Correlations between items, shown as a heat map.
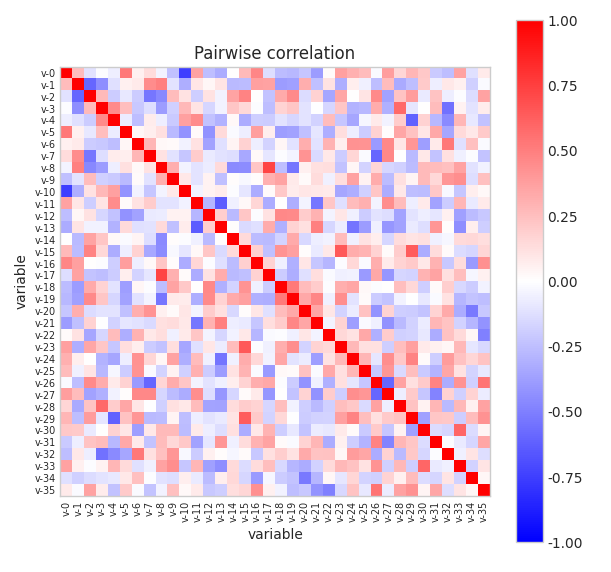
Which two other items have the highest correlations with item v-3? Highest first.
v-28, v-4
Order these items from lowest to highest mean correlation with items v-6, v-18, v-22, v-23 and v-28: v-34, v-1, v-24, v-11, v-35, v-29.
v-1, v-35, v-34, v-11, v-29, v-24
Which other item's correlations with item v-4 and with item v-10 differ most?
v-0
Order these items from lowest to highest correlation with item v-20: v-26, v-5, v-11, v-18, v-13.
v-26, v-5, v-11, v-13, v-18
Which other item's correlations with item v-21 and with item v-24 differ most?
v-13
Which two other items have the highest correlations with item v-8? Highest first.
v-17, v-1
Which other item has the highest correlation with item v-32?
v-6
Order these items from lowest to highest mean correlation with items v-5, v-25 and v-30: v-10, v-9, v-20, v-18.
v-10, v-18, v-20, v-9
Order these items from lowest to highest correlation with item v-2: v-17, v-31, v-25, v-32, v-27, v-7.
v-7, v-27, v-17, v-32, v-25, v-31
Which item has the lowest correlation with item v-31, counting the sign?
v-27
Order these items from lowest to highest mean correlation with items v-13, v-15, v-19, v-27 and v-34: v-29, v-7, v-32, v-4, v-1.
v-4, v-1, v-7, v-32, v-29
